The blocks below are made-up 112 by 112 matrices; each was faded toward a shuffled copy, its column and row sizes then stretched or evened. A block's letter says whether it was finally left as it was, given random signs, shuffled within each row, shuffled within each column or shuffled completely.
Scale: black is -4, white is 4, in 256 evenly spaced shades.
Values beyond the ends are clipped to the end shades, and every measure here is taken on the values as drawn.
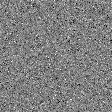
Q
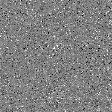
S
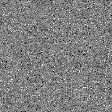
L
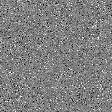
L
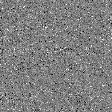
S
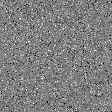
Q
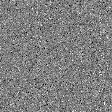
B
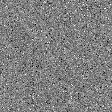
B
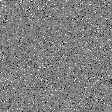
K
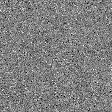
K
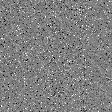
B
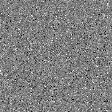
S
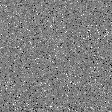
K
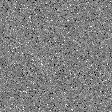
K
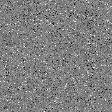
S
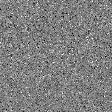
S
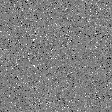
S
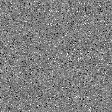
L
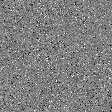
Q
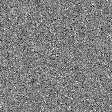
Q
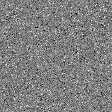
B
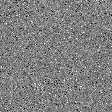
K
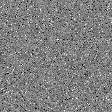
K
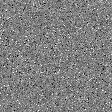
Q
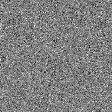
L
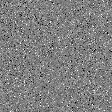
B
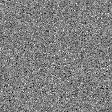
K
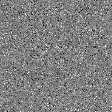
L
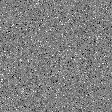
Q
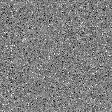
B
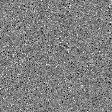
S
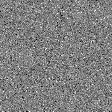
K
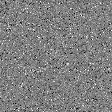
K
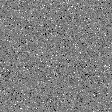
K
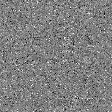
L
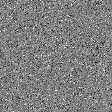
K
